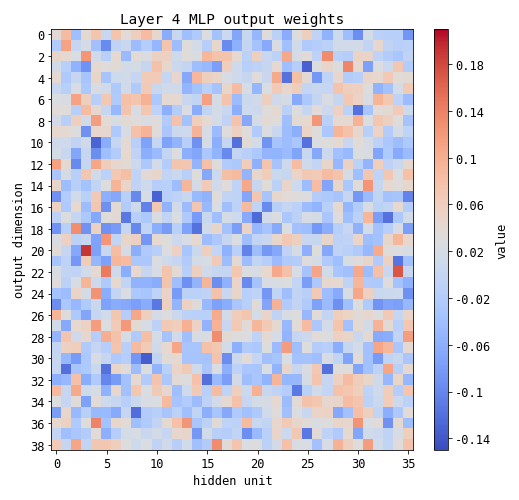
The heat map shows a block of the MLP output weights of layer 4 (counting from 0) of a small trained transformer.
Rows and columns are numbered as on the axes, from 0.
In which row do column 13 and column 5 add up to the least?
18
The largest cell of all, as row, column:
20, 3
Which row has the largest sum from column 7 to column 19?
27
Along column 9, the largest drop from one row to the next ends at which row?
30
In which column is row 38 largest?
16
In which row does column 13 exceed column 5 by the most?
31
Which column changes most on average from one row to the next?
5
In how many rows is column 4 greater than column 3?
25
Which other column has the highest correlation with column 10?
8
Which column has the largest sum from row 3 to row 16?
7
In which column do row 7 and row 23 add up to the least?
14
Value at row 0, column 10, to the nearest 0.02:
0.04
